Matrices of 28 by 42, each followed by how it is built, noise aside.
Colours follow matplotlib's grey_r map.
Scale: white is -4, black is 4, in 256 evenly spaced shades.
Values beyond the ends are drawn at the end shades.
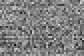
blocks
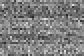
blocks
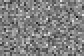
repeating rows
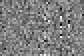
uneven columns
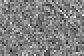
Toeplitz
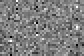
uneven columns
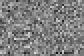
low rank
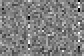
uneven columns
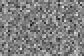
repeating rows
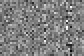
uneven columns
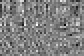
low rank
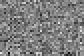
low rank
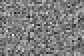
repeating rows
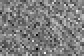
Toeplitz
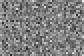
repeating rows
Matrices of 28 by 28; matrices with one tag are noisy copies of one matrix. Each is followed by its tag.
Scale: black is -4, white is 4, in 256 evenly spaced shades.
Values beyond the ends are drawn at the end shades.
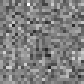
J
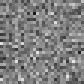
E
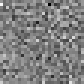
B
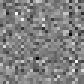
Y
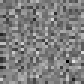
E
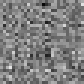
J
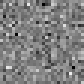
J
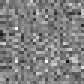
E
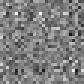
Y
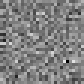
E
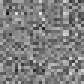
Y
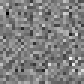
Y
